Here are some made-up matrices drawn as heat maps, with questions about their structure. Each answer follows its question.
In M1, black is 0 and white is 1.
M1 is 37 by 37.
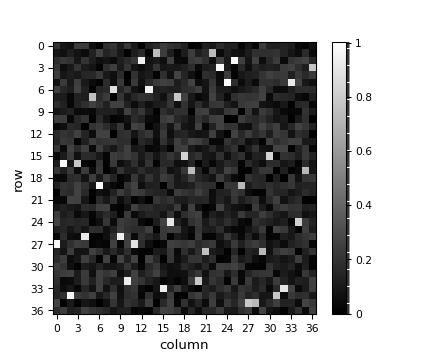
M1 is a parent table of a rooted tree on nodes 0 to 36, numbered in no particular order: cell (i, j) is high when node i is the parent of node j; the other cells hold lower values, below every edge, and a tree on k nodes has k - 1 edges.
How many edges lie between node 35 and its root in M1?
2
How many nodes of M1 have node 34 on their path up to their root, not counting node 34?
4
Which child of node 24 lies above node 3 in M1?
16
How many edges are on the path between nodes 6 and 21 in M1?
5
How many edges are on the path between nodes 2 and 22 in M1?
5
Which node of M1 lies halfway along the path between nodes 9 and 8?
19
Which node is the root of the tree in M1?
7
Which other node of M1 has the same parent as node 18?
30
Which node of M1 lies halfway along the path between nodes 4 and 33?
17
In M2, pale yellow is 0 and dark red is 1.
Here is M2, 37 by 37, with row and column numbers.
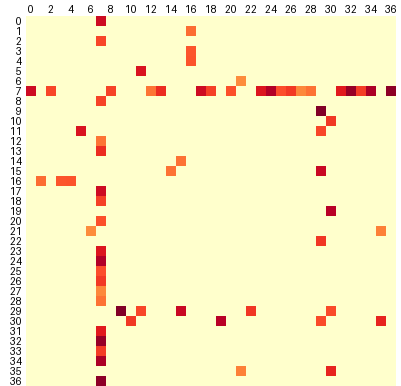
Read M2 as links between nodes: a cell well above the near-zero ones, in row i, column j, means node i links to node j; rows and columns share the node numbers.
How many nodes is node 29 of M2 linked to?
5
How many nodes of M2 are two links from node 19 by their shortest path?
3
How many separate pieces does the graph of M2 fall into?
3
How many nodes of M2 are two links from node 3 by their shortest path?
2
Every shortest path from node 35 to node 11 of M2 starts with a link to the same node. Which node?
node 30
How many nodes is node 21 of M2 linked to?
2
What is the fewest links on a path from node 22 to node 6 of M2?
5
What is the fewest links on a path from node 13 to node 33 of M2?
2
